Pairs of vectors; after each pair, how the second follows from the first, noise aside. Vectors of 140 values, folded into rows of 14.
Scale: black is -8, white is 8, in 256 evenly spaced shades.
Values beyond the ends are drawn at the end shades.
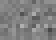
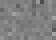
wrapped around, negated, partly zeroed.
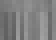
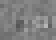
wrapped around, negated, partly zeroed.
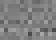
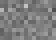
reversed, negated.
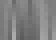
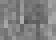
wrapped around.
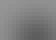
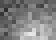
negated, scaled up.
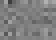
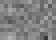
reversed.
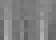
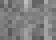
wrapped around.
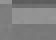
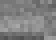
reversed.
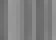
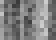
reversed, scaled up.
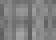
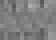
wrapped around, partly zeroed.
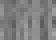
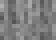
reversed.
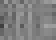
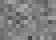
shuffled.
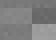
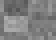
wrapped around.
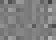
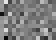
reversed, scaled up.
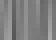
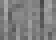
reversed.
